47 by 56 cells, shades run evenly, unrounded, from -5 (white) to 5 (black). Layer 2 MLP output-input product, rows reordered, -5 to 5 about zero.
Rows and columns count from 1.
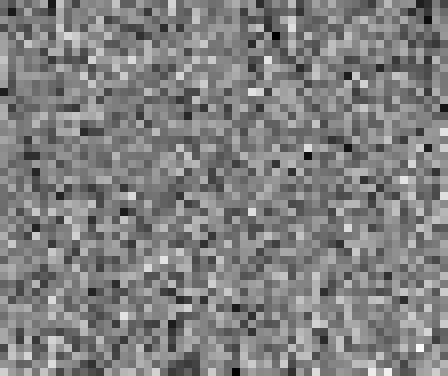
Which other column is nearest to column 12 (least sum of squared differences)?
48
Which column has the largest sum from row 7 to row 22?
54
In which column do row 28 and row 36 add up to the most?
15
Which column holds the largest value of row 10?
44
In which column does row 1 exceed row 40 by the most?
7
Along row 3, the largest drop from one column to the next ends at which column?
55
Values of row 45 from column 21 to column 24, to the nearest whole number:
-1 -1 0 2
